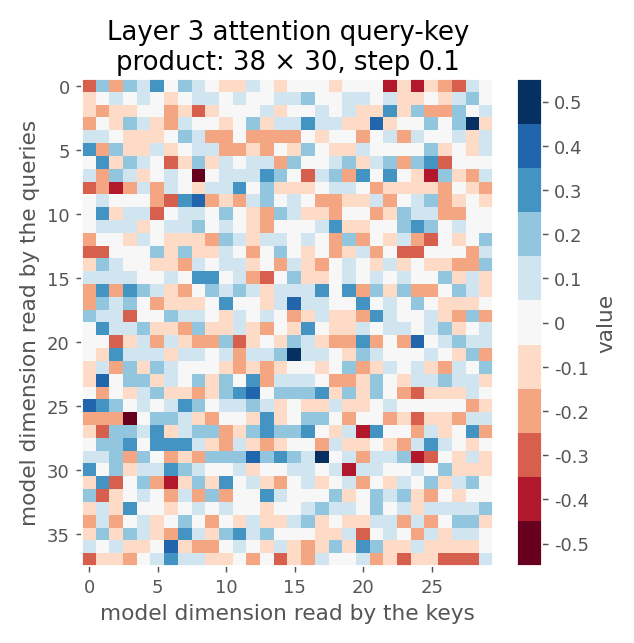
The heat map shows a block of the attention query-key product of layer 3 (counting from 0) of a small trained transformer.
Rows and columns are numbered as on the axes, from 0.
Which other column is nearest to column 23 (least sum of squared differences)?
9
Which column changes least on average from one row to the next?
4
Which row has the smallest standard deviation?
1
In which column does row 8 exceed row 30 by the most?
19
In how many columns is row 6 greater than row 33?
11
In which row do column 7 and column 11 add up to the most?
35
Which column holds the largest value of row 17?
15
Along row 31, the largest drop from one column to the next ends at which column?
2
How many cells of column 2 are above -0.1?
22
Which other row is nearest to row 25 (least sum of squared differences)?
30
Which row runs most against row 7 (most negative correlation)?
31
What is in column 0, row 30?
0.3
